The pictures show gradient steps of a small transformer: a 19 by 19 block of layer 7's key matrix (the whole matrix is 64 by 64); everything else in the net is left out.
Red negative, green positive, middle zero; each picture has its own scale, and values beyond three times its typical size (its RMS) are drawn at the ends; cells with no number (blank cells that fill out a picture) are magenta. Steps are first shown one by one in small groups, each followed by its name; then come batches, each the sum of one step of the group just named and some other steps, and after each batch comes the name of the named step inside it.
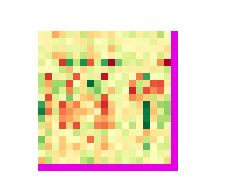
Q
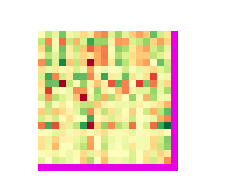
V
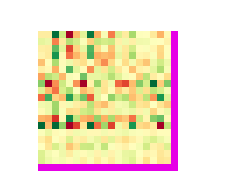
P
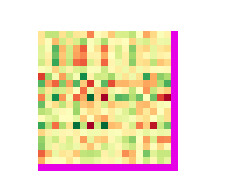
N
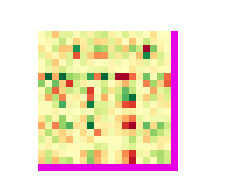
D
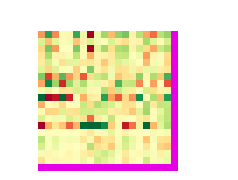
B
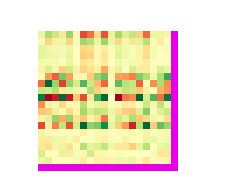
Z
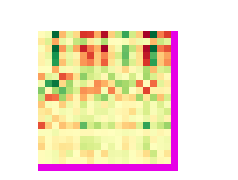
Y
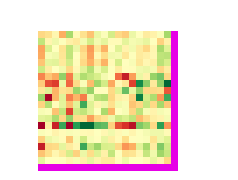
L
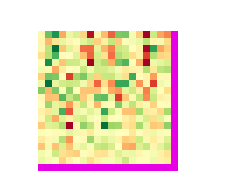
Y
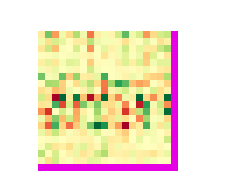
B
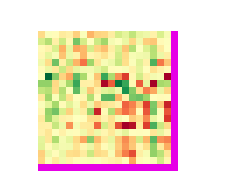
N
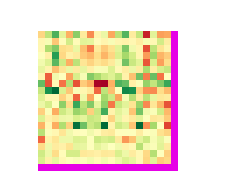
Y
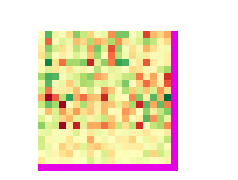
Q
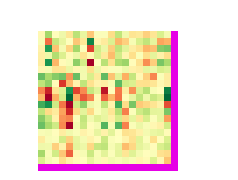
V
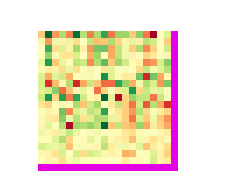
B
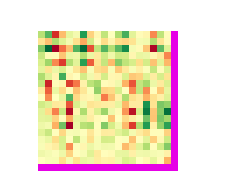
Q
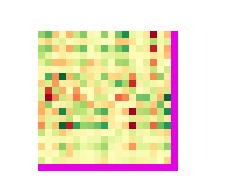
Z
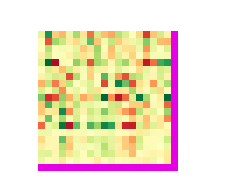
Z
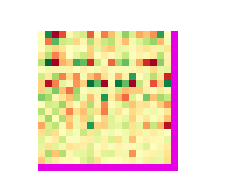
Q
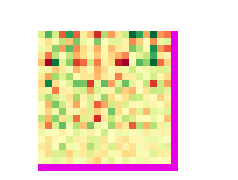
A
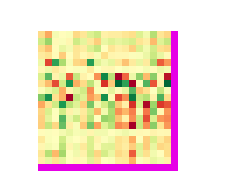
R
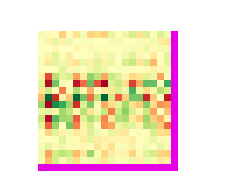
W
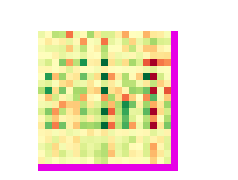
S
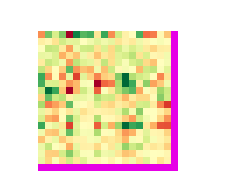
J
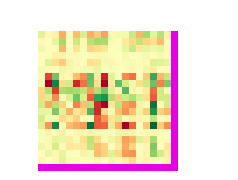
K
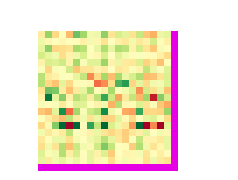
J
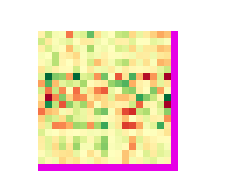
R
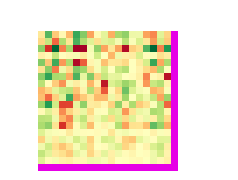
K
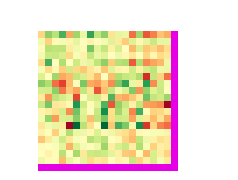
J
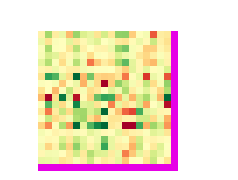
K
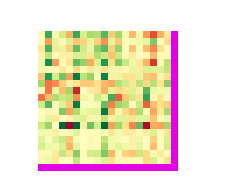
S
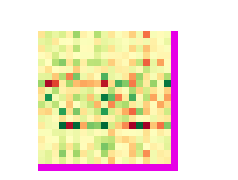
R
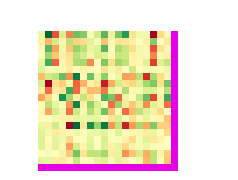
K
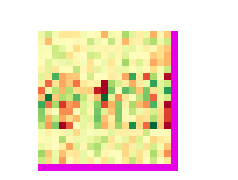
W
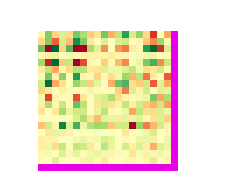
A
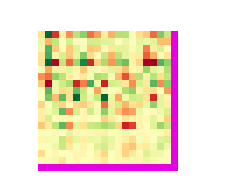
K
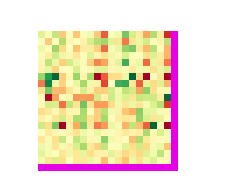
K
